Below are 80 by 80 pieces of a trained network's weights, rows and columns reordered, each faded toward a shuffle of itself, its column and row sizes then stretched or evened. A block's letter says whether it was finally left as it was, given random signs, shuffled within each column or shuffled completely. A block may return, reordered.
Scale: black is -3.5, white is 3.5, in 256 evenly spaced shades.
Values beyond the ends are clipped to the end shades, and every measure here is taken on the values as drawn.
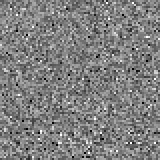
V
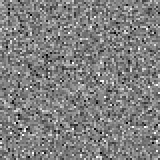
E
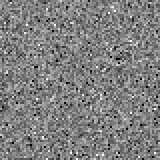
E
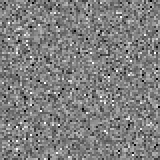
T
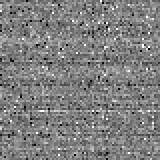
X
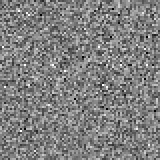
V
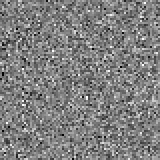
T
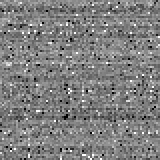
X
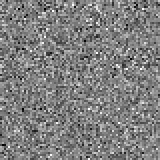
X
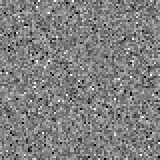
E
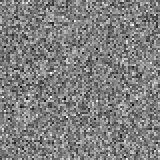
T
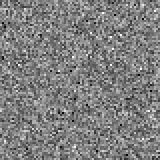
E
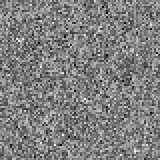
T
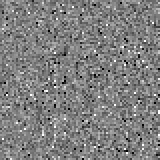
T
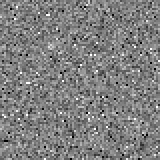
E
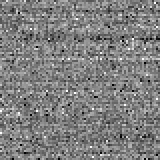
X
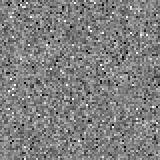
E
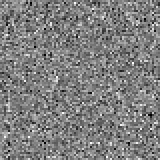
V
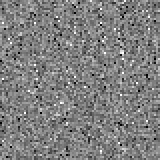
T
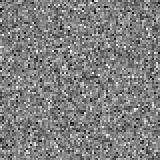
T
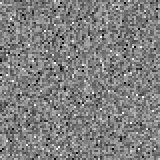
E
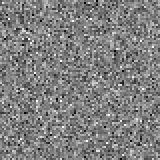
E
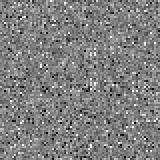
V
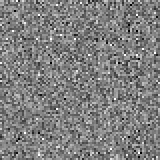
V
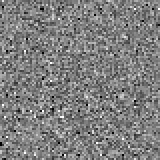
V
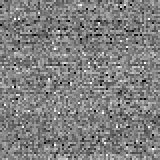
X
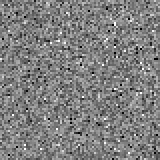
T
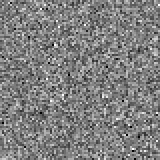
E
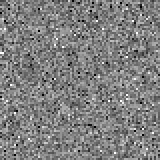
T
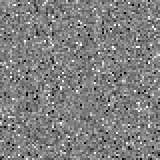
T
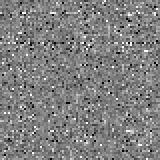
V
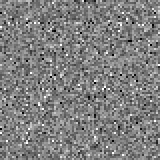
V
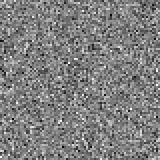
T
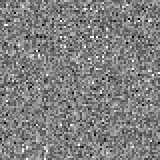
V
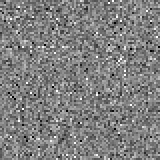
V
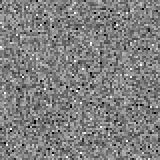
E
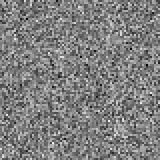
T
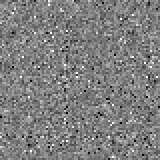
V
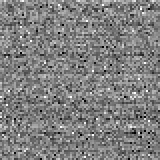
X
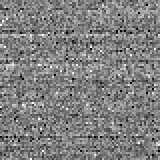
X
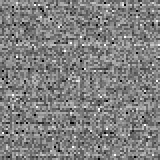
X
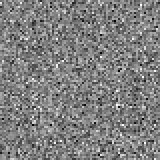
X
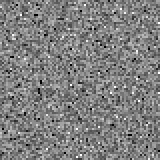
E
